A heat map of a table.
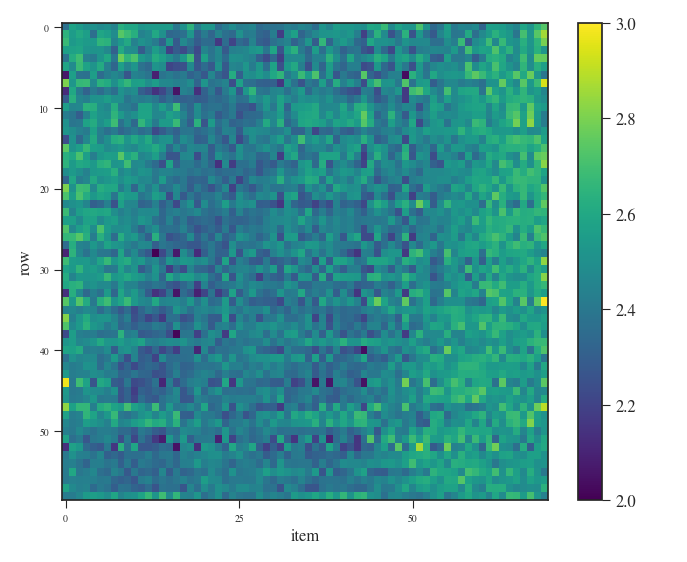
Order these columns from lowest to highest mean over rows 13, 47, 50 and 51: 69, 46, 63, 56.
46, 56, 63, 69
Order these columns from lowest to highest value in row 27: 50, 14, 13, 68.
13, 14, 50, 68
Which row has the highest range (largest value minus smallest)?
44
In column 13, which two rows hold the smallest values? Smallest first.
28, 6
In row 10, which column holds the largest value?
67
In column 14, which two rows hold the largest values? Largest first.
58, 49
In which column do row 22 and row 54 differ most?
31
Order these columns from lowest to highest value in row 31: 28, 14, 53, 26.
28, 53, 14, 26
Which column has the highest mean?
69
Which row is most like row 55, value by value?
41
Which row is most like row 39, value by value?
18
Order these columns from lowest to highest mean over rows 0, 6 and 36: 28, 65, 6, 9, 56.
28, 9, 6, 56, 65
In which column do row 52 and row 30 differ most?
0
